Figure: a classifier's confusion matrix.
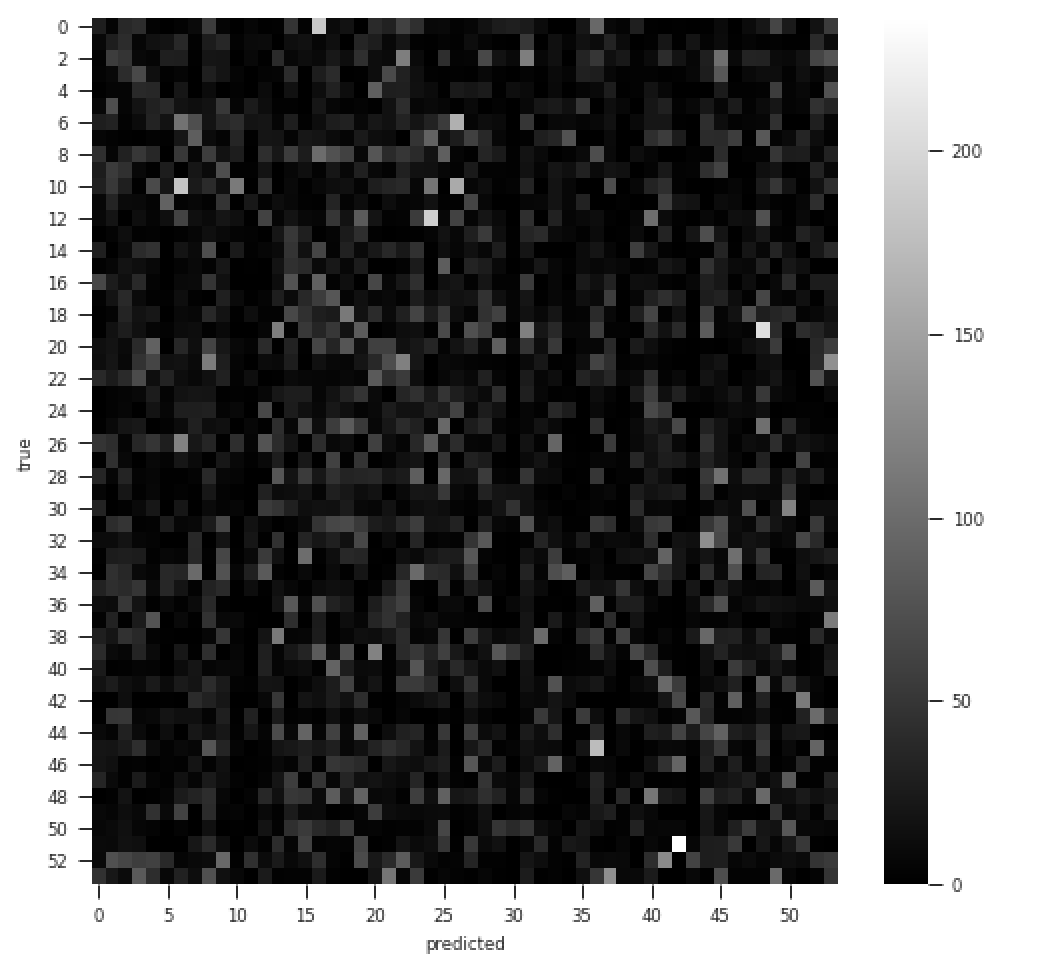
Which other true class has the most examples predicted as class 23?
34
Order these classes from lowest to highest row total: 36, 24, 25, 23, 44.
24, 23, 36, 25, 44
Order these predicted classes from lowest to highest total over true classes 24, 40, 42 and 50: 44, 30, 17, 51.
30, 44, 51, 17
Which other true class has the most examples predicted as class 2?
52
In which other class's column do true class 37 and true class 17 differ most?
53
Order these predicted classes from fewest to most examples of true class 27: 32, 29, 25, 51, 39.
29, 32, 39, 25, 51
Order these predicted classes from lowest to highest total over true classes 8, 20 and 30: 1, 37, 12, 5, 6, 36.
5, 1, 37, 36, 6, 12
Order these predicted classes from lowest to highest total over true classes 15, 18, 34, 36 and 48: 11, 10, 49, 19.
10, 11, 49, 19
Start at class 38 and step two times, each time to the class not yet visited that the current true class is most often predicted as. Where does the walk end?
44
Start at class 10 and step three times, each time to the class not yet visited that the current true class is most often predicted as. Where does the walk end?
33
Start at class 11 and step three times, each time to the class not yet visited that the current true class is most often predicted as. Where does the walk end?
31
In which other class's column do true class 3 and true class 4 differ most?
20
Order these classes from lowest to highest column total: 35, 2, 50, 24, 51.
35, 51, 50, 24, 2
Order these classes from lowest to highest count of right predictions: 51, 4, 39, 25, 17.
4, 51, 39, 17, 25
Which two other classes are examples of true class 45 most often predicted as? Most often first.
36, 52
